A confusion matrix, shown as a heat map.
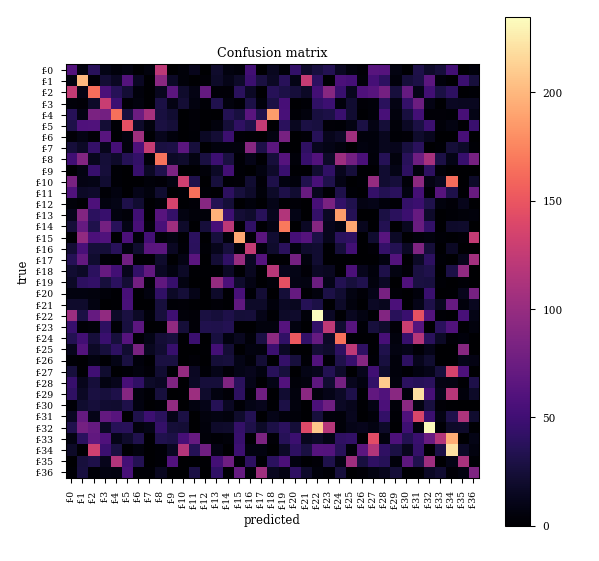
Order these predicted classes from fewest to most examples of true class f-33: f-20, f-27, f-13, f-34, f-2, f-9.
f-13, f-9, f-20, f-2, f-27, f-34
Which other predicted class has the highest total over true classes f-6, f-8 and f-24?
f-31
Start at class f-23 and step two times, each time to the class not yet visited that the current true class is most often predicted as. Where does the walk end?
f-9
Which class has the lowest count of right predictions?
f-21
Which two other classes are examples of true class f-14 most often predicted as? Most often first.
f-25, f-19
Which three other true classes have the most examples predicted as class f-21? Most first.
f-32, f-1, f-29
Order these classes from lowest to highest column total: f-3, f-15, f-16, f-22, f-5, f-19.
f-16, f-15, f-5, f-3, f-19, f-22
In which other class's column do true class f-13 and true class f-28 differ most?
f-24
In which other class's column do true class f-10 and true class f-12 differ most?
f-34
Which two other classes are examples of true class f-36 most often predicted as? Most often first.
f-17, f-15
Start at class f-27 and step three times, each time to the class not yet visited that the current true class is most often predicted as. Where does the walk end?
f-0
